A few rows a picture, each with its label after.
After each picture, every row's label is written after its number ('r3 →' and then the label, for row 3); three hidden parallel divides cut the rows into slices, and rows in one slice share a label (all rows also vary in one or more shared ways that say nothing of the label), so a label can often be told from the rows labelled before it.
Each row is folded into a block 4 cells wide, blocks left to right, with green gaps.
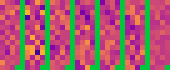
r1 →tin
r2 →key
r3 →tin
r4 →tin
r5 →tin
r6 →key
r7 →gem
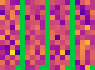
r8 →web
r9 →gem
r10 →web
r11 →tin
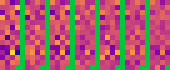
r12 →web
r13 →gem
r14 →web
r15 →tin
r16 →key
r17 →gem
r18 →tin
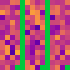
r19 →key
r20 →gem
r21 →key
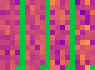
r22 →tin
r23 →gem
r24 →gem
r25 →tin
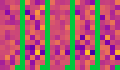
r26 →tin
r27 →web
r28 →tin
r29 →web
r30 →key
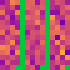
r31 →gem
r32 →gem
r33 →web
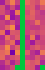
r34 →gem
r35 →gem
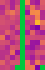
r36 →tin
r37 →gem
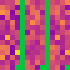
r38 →key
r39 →gem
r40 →key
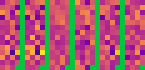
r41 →key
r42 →key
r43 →gem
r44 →gem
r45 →key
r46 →tin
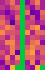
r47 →web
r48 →tin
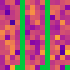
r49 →web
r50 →key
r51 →key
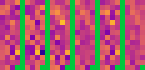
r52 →key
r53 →web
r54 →key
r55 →gem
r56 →key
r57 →gem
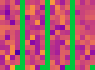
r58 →web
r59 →key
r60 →gem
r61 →tin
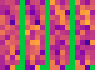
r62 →web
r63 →web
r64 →gem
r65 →gem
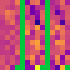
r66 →gem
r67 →web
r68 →web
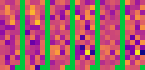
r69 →key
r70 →key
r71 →gem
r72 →web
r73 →gem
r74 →web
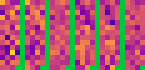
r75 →web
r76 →tin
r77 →gem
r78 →tin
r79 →web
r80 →tin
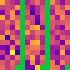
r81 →web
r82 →web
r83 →tin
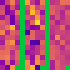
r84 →tin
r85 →key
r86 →gem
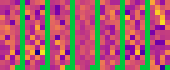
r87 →web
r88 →key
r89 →web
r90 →gem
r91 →tin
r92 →web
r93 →key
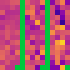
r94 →gem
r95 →key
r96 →web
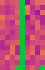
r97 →tin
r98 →gem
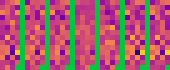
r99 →key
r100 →gem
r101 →gem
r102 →tin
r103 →tin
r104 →key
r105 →key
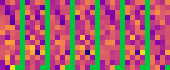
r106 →web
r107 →key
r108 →web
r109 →key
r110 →tin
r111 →key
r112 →key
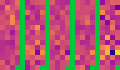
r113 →gem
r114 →gem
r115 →tin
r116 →gem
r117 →key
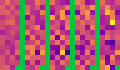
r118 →gem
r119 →gem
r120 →web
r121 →tin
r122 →key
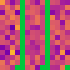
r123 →tin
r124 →gem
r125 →web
